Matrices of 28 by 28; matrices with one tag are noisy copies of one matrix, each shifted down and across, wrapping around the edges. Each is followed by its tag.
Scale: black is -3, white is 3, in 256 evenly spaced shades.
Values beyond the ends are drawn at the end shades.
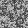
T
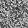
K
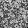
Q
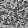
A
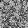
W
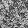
Q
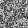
T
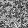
A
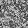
K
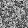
Q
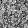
W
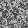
Q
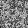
W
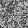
T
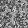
W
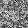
A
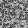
A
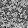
A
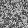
Q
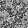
T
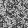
Q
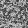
A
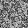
Q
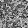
A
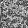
A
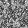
W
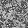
Q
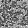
A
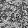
A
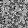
W
